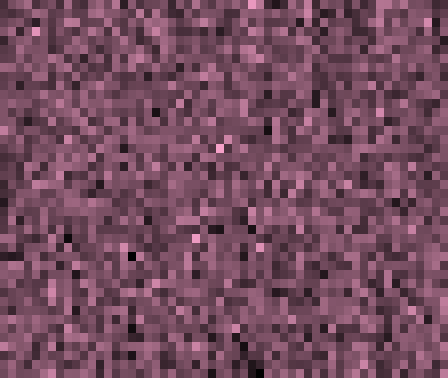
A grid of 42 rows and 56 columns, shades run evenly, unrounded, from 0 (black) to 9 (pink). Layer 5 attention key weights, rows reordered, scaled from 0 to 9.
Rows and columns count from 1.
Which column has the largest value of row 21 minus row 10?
44
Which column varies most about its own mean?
32
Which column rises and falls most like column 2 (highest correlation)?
1
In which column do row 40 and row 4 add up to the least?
41
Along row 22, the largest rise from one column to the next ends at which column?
37
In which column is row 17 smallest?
16
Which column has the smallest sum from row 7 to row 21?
34
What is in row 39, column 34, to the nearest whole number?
4
